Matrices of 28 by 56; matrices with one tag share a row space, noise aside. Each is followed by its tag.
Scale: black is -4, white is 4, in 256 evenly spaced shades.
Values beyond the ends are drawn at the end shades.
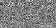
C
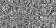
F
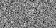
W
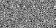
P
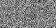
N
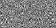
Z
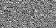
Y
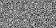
Y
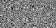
W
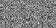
C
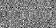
Z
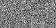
N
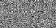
Y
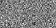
Z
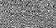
C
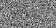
C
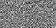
C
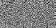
P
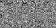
Y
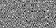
N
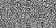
N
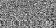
F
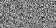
P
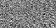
F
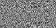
N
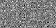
N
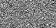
F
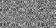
P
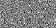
P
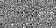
C
